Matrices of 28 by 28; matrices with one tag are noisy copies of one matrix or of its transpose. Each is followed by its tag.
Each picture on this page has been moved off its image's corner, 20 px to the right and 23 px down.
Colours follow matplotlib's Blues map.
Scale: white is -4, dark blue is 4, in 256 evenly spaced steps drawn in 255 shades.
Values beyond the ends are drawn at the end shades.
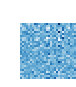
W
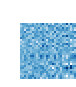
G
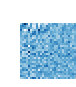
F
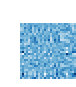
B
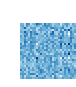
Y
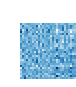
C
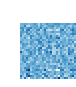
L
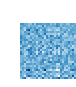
L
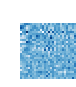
F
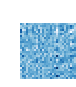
C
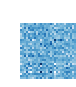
Y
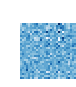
W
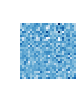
W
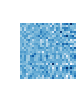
G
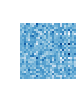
Y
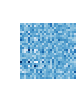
W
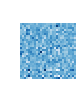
L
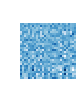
G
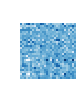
C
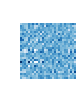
W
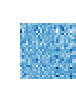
C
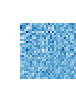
F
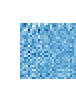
F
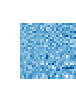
G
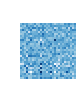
Y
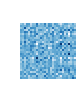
Y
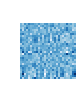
B
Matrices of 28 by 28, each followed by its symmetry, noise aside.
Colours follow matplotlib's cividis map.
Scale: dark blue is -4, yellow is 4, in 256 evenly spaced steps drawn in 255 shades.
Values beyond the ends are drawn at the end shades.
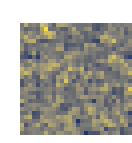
no symmetry.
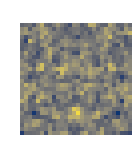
mirrored left to right.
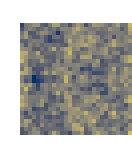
mirrored top to bottom.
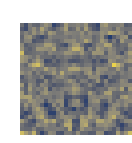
mirrored left to right.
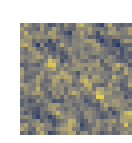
same after a half turn.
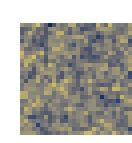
no symmetry.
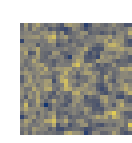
mirrored top to bottom.
